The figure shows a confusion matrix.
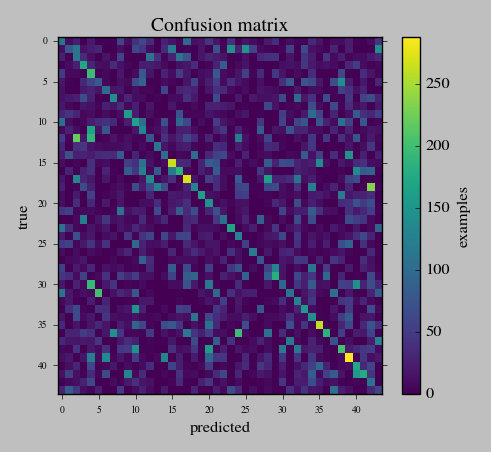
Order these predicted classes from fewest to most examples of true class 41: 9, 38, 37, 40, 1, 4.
38, 4, 1, 37, 9, 40
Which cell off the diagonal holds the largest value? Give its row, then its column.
18, 42
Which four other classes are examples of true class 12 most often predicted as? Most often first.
2, 4, 24, 40
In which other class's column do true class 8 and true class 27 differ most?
11
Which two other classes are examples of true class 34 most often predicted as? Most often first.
18, 39
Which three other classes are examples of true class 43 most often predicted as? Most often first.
37, 1, 23
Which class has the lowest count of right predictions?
8
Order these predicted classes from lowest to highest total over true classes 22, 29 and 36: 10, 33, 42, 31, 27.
31, 33, 10, 27, 42
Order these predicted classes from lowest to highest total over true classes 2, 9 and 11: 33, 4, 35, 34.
35, 33, 34, 4
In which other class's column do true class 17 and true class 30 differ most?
4
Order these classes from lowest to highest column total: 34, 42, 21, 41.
41, 21, 42, 34
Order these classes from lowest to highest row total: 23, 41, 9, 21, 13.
13, 23, 9, 21, 41
